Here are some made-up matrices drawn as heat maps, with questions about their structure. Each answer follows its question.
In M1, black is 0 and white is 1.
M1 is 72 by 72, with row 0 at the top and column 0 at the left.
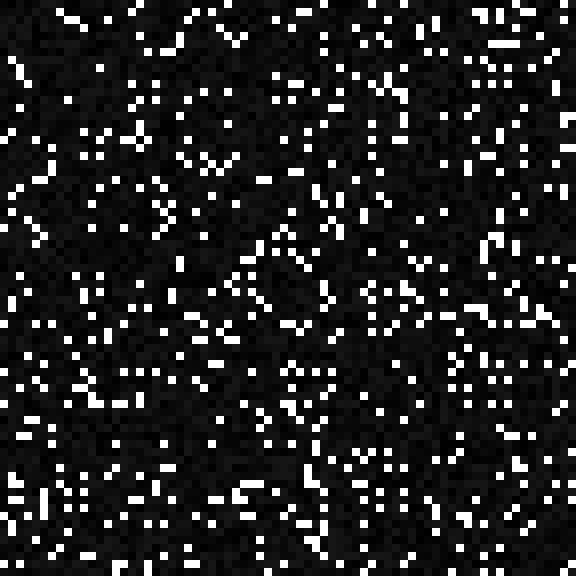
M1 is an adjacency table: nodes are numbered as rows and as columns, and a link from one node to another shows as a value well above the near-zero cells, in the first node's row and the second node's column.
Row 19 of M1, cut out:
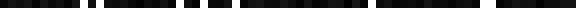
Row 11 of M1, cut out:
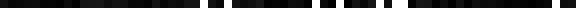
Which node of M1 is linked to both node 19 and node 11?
node 25
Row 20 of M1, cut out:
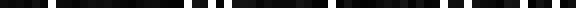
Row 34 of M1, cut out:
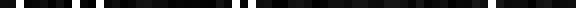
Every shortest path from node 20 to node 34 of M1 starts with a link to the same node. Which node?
node 23
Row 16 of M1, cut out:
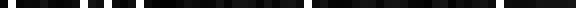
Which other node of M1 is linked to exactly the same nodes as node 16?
node 59
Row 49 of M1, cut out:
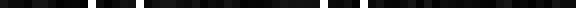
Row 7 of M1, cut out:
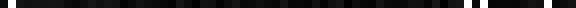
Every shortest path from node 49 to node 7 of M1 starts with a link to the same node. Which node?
node 45
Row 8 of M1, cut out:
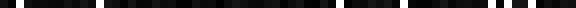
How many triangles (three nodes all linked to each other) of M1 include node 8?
3
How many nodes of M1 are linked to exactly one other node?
1
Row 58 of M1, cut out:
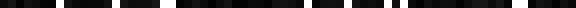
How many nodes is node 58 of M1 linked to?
10
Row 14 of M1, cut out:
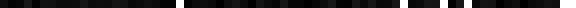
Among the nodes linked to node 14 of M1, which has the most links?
node 50
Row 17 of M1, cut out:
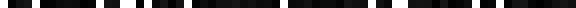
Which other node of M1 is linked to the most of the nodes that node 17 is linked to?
node 70
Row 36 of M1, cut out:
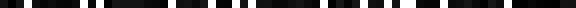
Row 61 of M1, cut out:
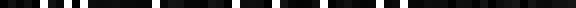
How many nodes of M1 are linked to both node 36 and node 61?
4
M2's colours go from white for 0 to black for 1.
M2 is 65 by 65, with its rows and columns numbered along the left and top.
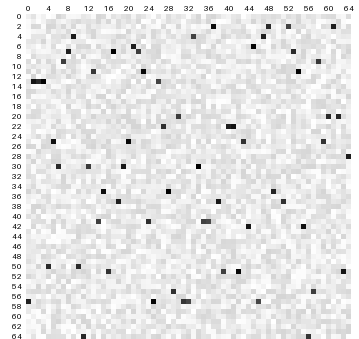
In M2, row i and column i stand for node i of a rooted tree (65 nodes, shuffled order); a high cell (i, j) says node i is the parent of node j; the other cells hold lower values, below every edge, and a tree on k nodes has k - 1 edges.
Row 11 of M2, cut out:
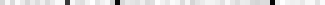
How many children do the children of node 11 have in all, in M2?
4
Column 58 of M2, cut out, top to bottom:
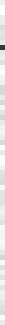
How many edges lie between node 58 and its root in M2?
3
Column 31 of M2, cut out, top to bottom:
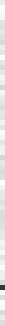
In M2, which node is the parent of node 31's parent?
55
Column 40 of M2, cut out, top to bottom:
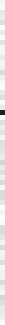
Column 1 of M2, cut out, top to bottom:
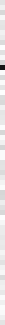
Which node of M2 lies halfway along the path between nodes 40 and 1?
28
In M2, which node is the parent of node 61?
2
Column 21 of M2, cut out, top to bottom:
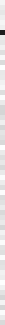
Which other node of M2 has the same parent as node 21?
45
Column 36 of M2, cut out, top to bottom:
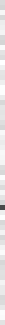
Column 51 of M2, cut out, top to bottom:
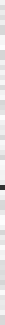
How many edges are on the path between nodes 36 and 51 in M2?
9
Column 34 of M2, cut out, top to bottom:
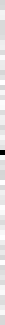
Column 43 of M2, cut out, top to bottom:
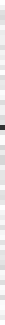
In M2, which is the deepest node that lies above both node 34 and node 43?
25
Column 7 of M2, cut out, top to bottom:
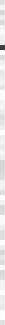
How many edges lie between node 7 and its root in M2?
3
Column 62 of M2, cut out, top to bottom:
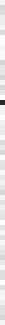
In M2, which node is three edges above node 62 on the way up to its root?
57
